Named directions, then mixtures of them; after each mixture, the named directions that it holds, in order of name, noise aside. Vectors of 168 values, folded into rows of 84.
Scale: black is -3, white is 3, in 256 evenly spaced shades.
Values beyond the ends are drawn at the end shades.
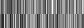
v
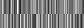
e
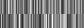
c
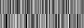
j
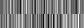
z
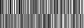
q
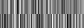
c, e.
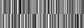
e.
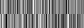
c, j.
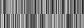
c, v.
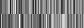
c, q.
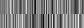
v, z.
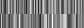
c.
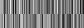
q, v.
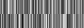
c.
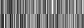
v.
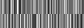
e.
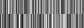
c.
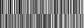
q.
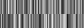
c.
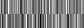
c, j.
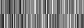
e, v.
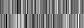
j, z.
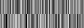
j.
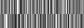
e, j.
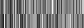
q, v.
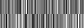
j, z.
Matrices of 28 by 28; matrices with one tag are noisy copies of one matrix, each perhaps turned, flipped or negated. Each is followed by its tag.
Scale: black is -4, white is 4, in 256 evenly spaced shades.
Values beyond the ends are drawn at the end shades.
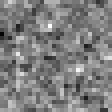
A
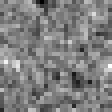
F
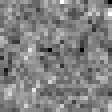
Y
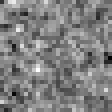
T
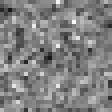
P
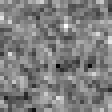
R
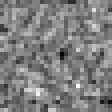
P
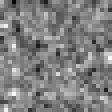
T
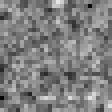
T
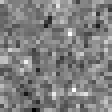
A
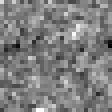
F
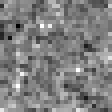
A
